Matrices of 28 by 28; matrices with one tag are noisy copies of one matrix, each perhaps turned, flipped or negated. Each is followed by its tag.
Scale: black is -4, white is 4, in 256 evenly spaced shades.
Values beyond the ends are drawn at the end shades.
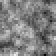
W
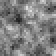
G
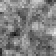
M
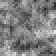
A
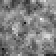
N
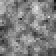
N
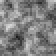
G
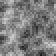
W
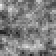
A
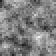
G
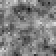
A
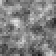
M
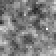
N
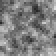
N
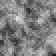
G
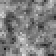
A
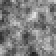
M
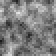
W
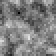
W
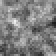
M
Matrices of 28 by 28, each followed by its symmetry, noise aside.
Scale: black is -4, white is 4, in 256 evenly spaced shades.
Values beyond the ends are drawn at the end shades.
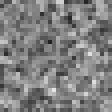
symmetric.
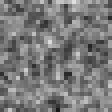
no symmetry.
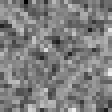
symmetric.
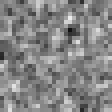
no symmetry.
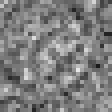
symmetric.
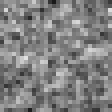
no symmetry.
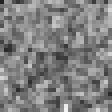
no symmetry.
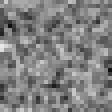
no symmetry.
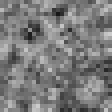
symmetric.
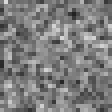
no symmetry.
